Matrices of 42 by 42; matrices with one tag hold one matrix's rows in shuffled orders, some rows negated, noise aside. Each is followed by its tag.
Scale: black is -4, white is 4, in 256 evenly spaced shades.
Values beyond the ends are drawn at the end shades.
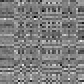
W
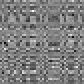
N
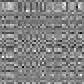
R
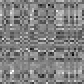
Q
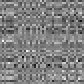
R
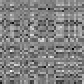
Q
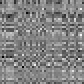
R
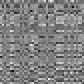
Q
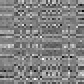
W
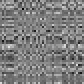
R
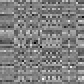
W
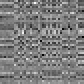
W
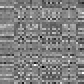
W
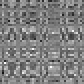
N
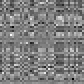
Q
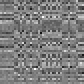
W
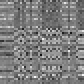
W
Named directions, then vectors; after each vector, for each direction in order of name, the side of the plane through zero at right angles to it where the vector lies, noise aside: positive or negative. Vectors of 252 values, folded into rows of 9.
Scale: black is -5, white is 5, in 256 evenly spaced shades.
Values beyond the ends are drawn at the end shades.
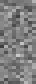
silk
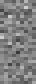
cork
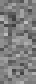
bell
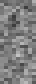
positive, negative, positive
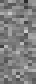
negative, negative, positive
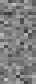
positive, positive, negative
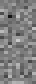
positive, negative, negative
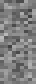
positive, positive, positive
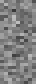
negative, positive, negative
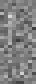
negative, positive, positive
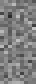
positive, negative, negative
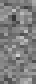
positive, negative, positive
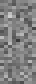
negative, positive, positive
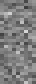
negative, negative, positive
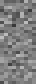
positive, positive, positive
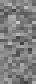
negative, positive, negative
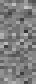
positive, positive, negative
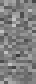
negative, negative, negative
